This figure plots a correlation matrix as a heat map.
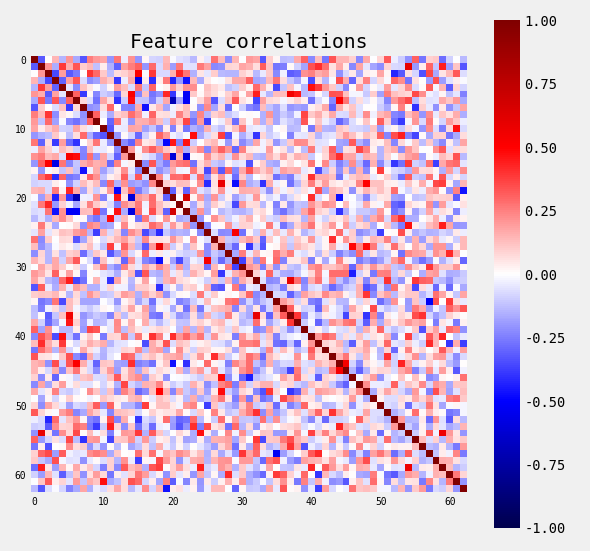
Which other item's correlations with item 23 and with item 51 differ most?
11
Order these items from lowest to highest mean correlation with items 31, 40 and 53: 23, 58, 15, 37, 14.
15, 37, 14, 58, 23
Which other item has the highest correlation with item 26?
43
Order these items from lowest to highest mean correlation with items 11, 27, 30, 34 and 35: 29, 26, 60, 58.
29, 60, 26, 58
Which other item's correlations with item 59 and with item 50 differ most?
54
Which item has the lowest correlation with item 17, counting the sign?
3
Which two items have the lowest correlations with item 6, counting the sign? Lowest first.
20, 22
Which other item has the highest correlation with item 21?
2
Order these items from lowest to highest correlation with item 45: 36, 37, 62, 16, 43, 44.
37, 36, 62, 16, 43, 44
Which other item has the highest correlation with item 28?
60
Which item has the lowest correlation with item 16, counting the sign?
7
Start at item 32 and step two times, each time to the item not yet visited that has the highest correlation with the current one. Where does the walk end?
5
